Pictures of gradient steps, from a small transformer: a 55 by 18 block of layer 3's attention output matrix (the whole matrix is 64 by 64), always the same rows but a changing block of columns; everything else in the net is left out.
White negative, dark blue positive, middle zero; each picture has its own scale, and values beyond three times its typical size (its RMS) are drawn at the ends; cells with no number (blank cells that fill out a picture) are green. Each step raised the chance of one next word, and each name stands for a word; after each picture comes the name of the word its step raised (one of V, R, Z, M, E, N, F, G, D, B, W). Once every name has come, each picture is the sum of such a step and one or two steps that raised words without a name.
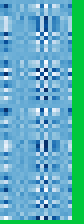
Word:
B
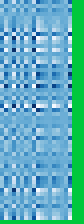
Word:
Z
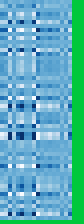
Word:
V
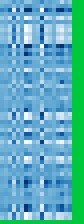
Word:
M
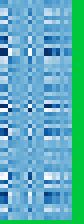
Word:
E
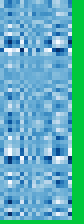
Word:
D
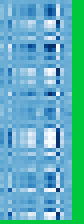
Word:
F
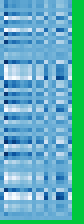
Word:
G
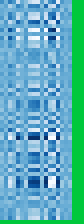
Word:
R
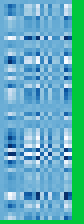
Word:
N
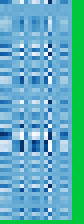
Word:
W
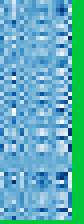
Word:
E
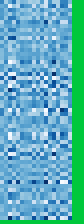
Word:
B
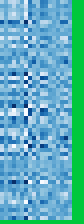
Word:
E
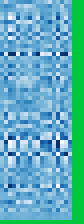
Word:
W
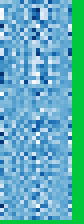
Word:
B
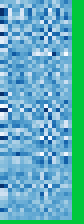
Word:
E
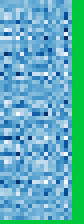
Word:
Z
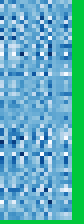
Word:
F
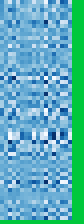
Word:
W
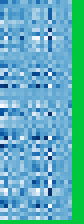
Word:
Z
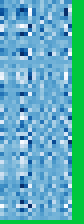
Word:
G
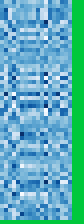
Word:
V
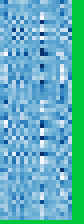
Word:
G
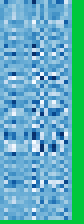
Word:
W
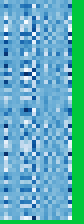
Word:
B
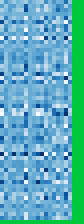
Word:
N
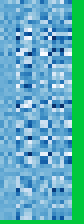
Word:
Z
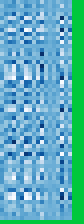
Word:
G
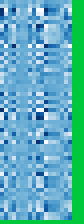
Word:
M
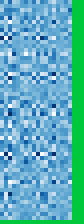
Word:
N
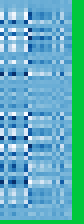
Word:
Z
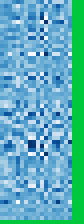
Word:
W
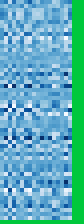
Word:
Z
